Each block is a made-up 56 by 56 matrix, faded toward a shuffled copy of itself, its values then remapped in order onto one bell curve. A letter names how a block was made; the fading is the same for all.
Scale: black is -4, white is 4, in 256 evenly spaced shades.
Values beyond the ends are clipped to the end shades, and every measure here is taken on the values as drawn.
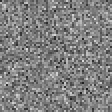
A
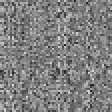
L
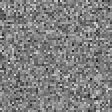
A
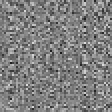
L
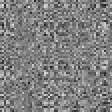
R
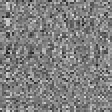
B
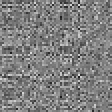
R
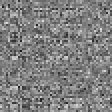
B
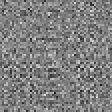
R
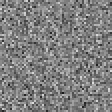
A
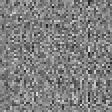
L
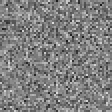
A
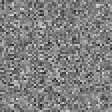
B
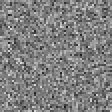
A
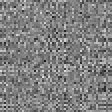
R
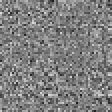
B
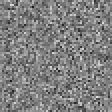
A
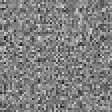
L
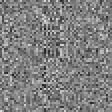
L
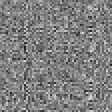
L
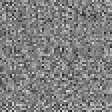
B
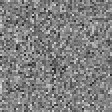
A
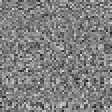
B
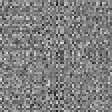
R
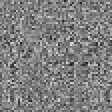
B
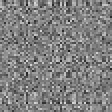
R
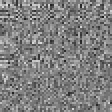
B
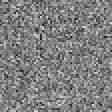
A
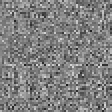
B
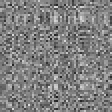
R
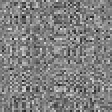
R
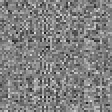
B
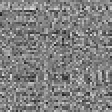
B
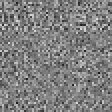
B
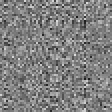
L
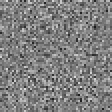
B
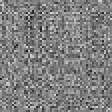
R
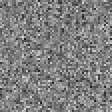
A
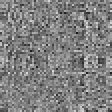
B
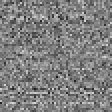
B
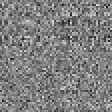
B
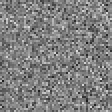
A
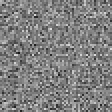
B
